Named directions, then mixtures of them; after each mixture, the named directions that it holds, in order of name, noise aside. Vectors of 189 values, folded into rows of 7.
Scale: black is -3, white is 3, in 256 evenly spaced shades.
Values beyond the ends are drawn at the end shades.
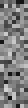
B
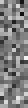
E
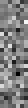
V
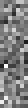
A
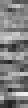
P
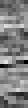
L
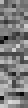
E, L, P.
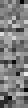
B, P, V.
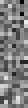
E, V.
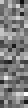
E, P.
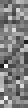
A.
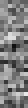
A, P, V.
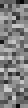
B, L.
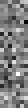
V.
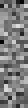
B, L.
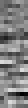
L, P.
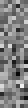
A, V.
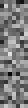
B.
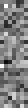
B, L.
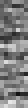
P.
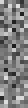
E.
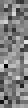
A.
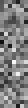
B, V.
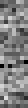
A, L.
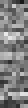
B, P.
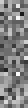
B, E.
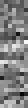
A, P.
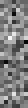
A, B, P.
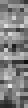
L, P, V.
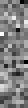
E, L, V.
